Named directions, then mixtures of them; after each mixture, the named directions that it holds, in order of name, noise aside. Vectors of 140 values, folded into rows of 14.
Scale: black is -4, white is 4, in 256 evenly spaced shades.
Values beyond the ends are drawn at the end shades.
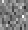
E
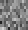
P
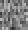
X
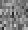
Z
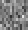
E, P, Z.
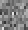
E, Z.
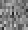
Z.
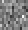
E, Z.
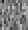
E, X, Z.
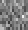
E, P.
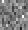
E.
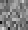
P.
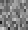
P.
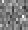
E, Z.
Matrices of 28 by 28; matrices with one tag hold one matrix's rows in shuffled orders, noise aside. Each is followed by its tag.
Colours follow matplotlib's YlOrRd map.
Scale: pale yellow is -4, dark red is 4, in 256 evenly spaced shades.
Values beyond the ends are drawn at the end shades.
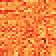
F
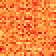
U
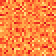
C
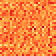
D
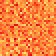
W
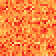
C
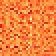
W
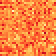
F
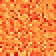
W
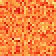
C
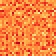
C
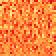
D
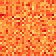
C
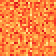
W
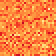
C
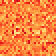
C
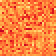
U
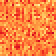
C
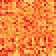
F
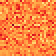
C
